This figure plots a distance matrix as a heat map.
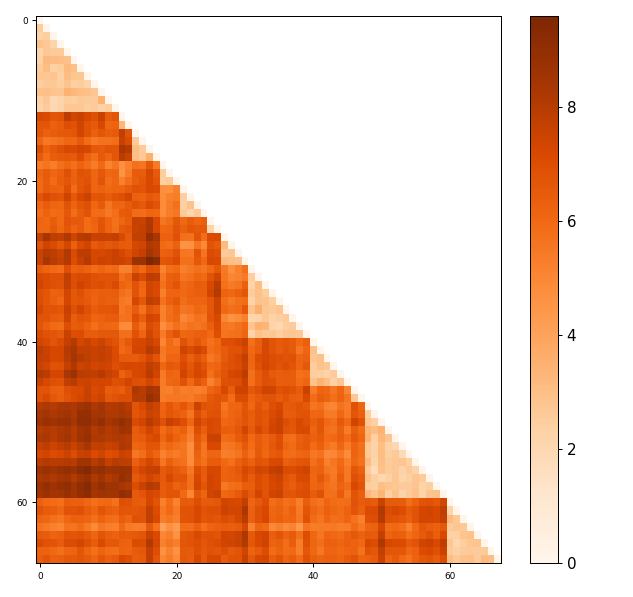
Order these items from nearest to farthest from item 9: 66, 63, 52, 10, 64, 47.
10, 63, 66, 64, 47, 52
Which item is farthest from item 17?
30
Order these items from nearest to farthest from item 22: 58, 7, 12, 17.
58, 17, 12, 7
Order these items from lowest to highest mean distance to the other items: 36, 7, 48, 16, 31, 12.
31, 36, 48, 7, 12, 16
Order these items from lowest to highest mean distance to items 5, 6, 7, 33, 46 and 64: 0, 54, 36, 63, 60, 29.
0, 63, 60, 36, 54, 29
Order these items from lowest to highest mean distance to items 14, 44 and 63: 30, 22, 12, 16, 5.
16, 22, 12, 5, 30
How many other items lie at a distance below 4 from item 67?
7
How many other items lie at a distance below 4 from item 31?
8
